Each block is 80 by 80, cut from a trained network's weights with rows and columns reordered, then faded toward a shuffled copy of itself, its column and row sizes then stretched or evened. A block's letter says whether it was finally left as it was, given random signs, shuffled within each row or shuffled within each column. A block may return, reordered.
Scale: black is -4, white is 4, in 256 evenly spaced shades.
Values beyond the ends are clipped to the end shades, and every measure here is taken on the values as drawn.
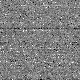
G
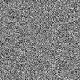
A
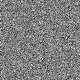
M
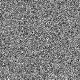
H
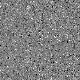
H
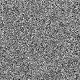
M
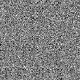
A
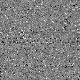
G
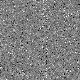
M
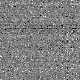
A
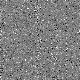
M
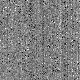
M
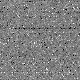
G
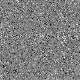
H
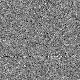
G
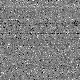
G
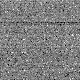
G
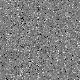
M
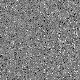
M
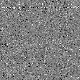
H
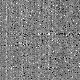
A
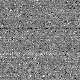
G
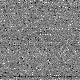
G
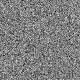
M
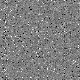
H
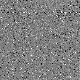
H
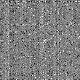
A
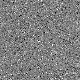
M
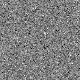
M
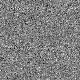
G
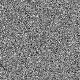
M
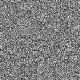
A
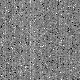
M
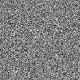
A
